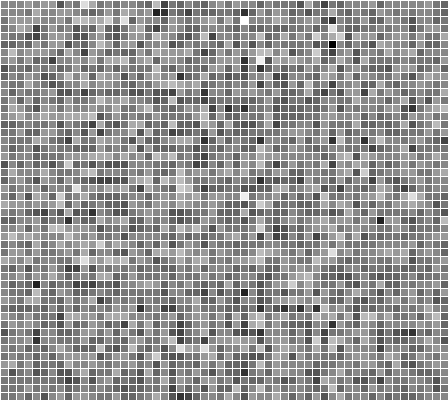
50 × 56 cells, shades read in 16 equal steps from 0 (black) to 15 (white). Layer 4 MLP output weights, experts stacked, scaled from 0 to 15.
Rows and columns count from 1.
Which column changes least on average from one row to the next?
3
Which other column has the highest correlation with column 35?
36
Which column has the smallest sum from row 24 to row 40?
22
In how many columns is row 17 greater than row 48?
27
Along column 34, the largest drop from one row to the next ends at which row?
8
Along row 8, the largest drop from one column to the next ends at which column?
34
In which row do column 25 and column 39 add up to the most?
11
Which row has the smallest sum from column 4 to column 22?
12
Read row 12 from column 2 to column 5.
6 8 7 7
